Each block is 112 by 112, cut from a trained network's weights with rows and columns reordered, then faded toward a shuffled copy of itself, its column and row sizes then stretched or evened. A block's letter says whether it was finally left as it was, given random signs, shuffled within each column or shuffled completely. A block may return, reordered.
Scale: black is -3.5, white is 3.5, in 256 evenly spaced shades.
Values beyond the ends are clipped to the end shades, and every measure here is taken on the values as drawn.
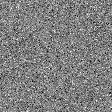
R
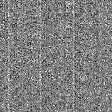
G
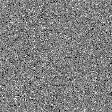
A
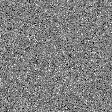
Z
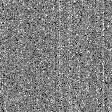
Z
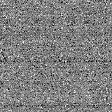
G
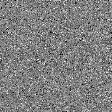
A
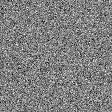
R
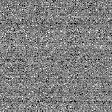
G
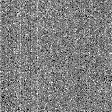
G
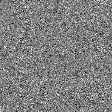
A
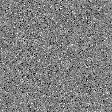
Z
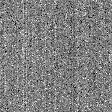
Z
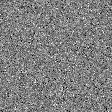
R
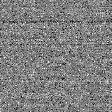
G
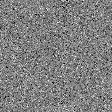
Z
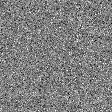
R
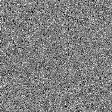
A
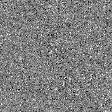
A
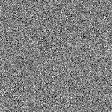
G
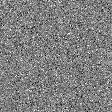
R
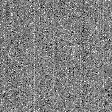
Z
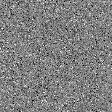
Z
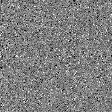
A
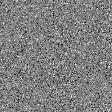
Z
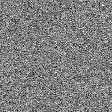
G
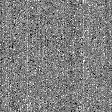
Z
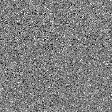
A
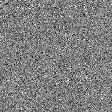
G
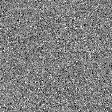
A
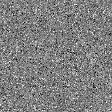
A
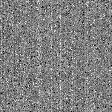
Z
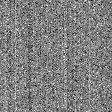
Z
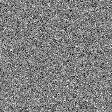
Z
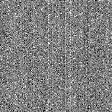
G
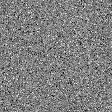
R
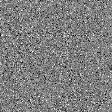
A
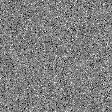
Z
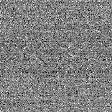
G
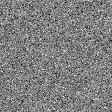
R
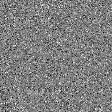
A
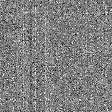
G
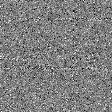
A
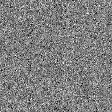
A
